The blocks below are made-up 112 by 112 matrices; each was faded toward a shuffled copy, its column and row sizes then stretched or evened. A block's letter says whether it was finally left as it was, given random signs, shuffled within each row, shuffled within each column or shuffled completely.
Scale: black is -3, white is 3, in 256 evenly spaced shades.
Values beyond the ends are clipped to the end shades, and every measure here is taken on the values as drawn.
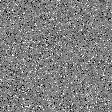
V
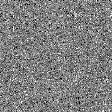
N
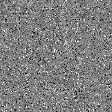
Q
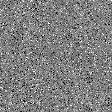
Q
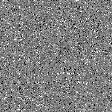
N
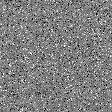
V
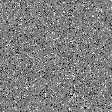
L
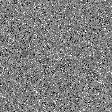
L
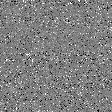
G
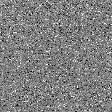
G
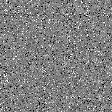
Q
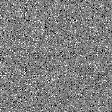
N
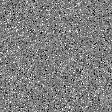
L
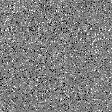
N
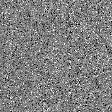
L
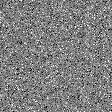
V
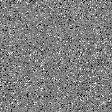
N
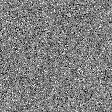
V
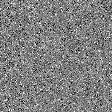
L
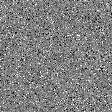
G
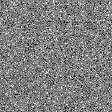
Q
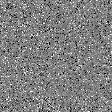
Q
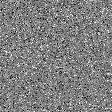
V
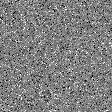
V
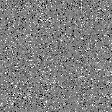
Q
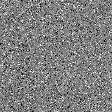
L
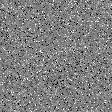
V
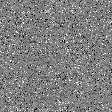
G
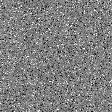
V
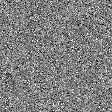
L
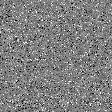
G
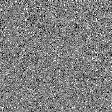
Q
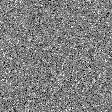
V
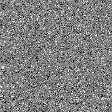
N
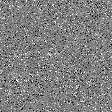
G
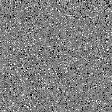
N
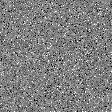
G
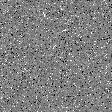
V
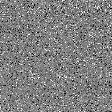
N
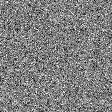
V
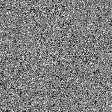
Q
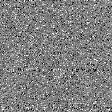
N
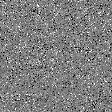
Q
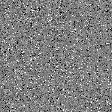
L
